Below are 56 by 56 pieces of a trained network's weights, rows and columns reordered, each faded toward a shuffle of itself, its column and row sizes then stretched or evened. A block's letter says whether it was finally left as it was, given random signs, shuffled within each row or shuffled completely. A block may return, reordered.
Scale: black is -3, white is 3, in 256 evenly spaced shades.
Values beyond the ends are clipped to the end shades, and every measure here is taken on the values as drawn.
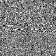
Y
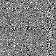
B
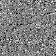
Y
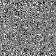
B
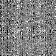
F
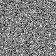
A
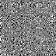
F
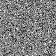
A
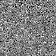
Y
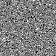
A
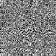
F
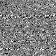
Y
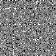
B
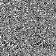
B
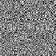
F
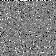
Y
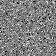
A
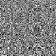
F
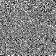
Y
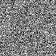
Y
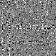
B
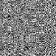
F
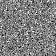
A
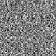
F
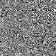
B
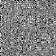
F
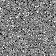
A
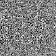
B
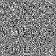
F
